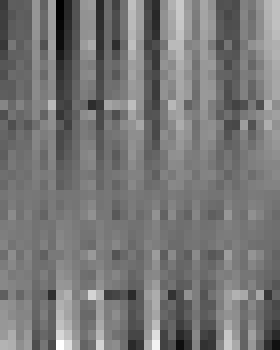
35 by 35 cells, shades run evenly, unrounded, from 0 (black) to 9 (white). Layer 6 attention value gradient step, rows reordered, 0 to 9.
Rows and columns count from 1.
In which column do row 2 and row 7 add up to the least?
8
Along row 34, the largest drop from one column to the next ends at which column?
21
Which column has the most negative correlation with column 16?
12
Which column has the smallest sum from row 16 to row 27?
15
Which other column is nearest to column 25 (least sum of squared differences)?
32
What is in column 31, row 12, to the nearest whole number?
4
